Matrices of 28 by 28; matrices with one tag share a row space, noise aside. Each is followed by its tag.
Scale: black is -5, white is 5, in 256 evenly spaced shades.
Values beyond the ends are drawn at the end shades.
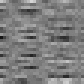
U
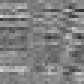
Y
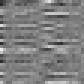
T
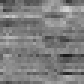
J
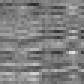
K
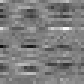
U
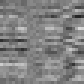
Y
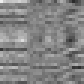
Y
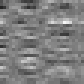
U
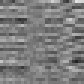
Y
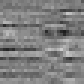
J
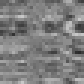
Y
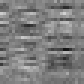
U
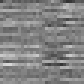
J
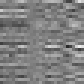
Y
